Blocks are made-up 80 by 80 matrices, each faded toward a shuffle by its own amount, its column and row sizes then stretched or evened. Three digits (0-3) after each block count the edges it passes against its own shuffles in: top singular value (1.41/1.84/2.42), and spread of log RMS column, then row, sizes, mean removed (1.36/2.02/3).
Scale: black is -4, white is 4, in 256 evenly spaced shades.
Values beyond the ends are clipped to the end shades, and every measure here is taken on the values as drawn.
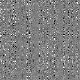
1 3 1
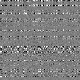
3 1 3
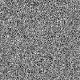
1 1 1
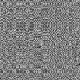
3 0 2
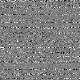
1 0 3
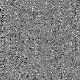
1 2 0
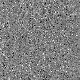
0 1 0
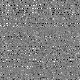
1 0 3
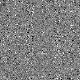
0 2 2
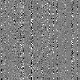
2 3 0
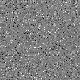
2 0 0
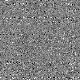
0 1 2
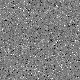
0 0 0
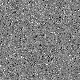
0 0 0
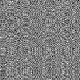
3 0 0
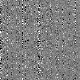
1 3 1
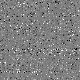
0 0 2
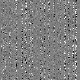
1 3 0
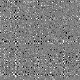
2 2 2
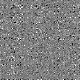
0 2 2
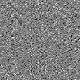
2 1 0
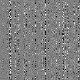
2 3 1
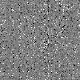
1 2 0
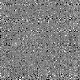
2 1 2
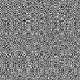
3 1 2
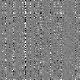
3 3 1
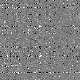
2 2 2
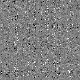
0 2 1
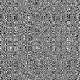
3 2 0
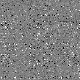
1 1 2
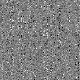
1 2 0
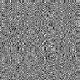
3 2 0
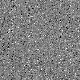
0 1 0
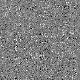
0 2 1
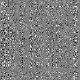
0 3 2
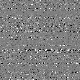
0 0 3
